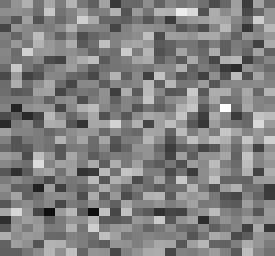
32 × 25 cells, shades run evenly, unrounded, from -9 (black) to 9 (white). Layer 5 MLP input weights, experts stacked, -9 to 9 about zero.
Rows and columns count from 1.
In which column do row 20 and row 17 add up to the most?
21
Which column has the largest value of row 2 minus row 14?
2
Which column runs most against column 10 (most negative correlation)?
9
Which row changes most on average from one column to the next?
27
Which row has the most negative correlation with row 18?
29
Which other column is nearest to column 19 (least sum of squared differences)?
1
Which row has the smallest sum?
19
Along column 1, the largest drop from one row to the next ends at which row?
28
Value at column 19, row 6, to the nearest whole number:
-2
